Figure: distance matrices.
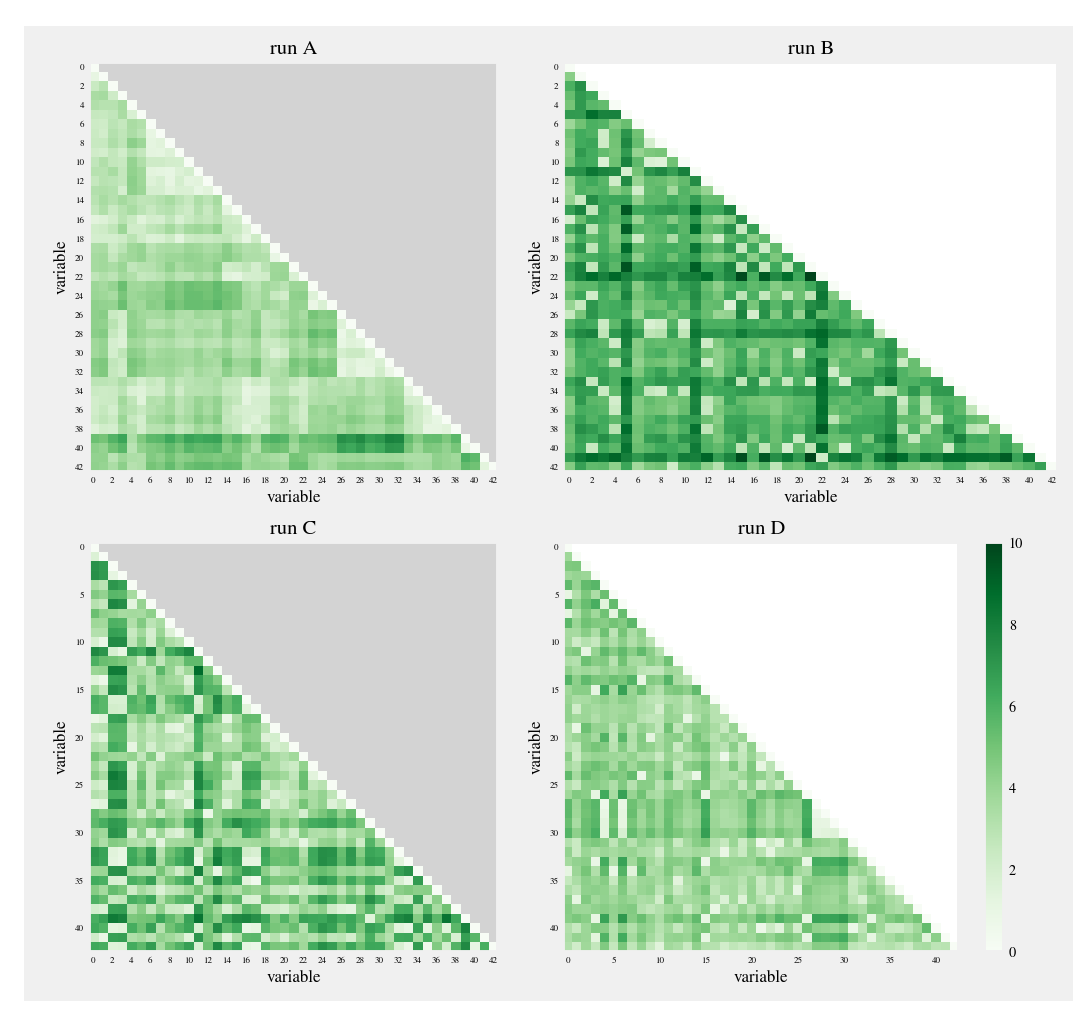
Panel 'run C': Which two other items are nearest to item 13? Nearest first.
34, 9
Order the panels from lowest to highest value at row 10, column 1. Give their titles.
run C, run D, run A, run B
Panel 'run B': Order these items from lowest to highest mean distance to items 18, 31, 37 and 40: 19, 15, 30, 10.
19, 30, 15, 10
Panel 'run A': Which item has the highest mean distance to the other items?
39
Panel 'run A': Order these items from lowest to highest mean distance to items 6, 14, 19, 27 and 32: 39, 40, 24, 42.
24, 42, 40, 39
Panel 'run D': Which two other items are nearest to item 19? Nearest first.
1, 37
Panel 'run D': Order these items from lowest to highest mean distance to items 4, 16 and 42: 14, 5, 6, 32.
32, 6, 5, 14
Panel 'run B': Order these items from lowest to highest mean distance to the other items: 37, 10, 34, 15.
10, 37, 34, 15
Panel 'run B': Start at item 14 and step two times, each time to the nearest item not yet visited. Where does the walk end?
1
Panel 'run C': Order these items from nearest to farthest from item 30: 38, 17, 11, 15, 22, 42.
38, 15, 22, 17, 42, 11
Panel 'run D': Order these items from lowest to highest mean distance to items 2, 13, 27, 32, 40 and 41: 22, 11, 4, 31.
22, 31, 11, 4
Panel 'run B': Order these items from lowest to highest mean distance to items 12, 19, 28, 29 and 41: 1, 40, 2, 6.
6, 40, 2, 1
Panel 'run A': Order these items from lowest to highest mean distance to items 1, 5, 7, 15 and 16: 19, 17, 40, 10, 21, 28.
17, 10, 21, 19, 28, 40
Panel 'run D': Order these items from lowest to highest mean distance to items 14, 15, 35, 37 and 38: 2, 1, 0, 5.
1, 5, 0, 2
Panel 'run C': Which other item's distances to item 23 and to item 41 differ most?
24
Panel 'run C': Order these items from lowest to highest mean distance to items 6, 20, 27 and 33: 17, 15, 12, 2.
15, 17, 12, 2
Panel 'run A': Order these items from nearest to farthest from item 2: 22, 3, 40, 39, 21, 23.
3, 22, 21, 23, 40, 39
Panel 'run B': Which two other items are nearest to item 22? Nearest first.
41, 26
